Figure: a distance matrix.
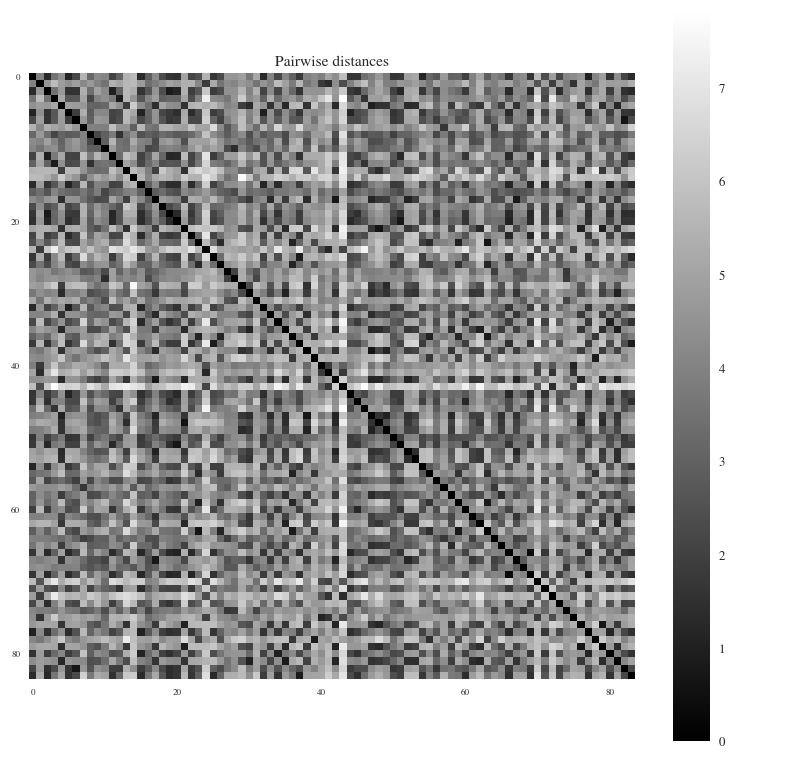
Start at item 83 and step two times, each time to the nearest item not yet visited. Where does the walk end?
25
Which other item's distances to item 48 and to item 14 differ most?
21
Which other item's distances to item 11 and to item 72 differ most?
43
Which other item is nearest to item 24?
41
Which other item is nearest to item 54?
0
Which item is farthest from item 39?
13
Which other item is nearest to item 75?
40
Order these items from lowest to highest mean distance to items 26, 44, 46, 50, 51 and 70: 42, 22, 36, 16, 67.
16, 22, 36, 67, 42
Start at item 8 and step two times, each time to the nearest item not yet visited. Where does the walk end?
3
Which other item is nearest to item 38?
47
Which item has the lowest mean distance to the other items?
50
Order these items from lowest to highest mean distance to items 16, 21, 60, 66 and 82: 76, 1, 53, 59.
76, 59, 53, 1
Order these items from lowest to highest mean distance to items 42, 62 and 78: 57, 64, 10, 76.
76, 64, 10, 57
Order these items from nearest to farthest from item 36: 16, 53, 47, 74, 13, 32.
32, 16, 74, 47, 53, 13
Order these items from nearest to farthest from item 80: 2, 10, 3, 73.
2, 73, 3, 10
